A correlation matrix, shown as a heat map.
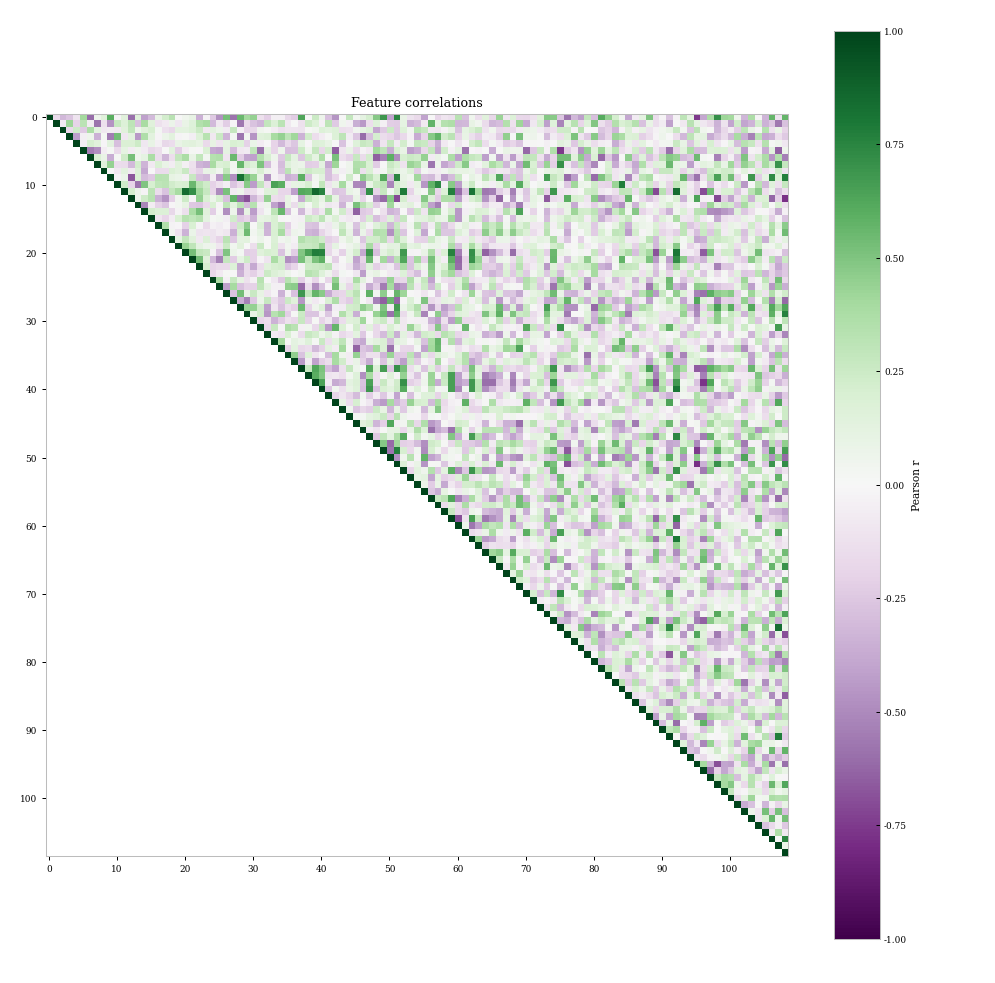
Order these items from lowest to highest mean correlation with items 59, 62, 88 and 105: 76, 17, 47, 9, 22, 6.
17, 76, 9, 6, 22, 47
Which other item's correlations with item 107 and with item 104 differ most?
56
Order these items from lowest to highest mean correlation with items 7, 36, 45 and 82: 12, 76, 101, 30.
12, 101, 76, 30
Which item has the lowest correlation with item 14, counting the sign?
45
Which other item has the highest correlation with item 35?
91
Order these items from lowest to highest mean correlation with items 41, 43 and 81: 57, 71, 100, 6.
6, 71, 100, 57
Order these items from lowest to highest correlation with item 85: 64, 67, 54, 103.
64, 103, 54, 67
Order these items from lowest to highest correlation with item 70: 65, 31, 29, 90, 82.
82, 90, 29, 65, 31
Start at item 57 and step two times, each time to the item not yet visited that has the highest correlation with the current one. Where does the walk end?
84
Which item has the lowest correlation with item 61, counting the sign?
5
